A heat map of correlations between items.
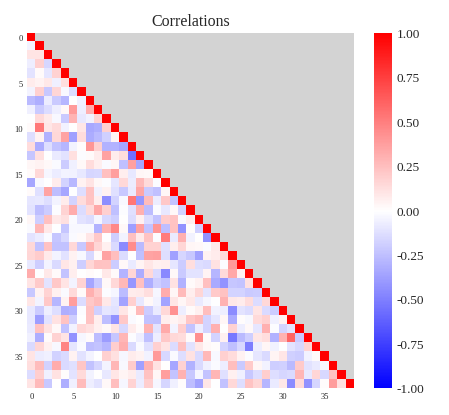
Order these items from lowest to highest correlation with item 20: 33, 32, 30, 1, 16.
1, 32, 30, 16, 33
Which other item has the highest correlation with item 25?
24
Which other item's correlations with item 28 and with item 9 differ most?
18
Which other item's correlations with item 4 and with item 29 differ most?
11
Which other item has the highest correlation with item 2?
17
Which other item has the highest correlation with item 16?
22
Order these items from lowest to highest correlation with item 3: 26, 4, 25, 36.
25, 26, 4, 36
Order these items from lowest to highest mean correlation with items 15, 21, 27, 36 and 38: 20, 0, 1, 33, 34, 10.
20, 33, 34, 0, 1, 10
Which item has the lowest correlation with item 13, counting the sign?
12
